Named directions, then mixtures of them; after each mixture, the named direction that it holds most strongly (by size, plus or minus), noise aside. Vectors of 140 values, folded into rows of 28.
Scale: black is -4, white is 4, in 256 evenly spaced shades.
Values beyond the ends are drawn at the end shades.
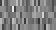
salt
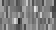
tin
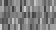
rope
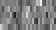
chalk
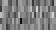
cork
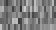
rope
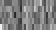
chalk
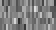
tin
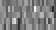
tin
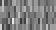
rope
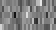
chalk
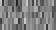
tin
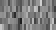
chalk
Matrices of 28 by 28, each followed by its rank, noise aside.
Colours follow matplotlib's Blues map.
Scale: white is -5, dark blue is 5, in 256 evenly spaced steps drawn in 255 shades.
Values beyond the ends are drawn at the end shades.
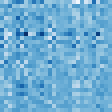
three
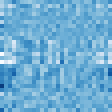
two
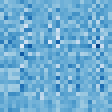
three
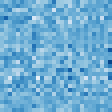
four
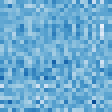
three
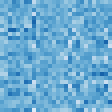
three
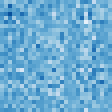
four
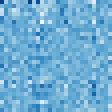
four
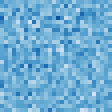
six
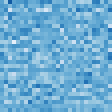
four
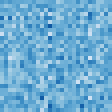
five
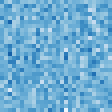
four
